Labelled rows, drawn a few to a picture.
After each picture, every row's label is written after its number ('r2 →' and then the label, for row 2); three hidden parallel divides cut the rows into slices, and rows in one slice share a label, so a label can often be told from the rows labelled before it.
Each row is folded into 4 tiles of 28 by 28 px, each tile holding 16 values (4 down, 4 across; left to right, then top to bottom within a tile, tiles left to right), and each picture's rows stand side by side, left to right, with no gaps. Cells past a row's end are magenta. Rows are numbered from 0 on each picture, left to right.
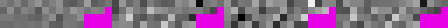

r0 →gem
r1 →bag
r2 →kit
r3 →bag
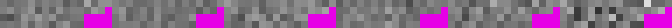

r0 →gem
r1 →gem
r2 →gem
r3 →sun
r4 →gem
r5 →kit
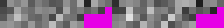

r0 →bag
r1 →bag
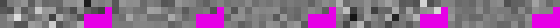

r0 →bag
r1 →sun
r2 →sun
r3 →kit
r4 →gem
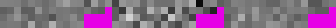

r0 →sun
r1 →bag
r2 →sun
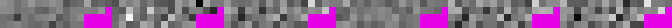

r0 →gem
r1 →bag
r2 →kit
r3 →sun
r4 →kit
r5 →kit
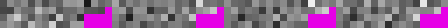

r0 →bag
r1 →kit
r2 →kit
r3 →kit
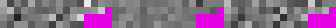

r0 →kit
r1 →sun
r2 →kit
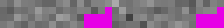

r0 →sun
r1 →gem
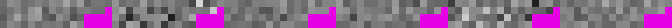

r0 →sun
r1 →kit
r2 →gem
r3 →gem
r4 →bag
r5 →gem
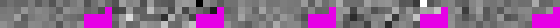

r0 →sun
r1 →bag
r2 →sun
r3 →kit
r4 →gem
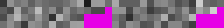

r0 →bag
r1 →kit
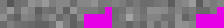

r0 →gem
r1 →sun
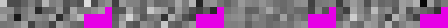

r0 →kit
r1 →bag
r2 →sun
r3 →bag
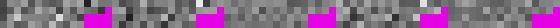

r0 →bag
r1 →kit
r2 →gem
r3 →kit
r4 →sun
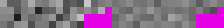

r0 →kit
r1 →sun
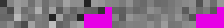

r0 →bag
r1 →sun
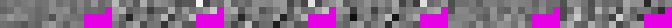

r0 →sun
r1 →kit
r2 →kit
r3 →kit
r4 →sun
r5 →bag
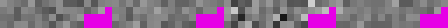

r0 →gem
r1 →gem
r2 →kit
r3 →gem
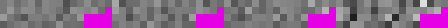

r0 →gem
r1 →gem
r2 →gem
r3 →kit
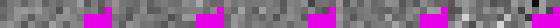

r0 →sun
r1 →gem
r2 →sun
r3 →gem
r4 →bag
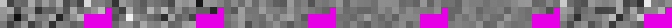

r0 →kit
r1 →bag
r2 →sun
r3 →gem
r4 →sun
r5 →kit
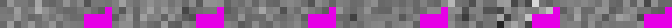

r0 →sun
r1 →sun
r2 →sun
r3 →gem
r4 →kit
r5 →sun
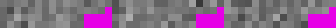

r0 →sun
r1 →sun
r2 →gem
